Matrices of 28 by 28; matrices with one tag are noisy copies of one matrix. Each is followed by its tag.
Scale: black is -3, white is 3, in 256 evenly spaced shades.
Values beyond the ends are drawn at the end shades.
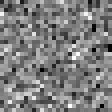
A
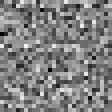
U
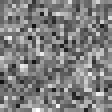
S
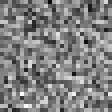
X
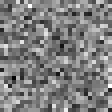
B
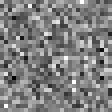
B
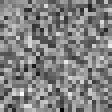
X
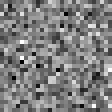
B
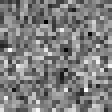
S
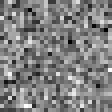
X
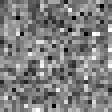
S
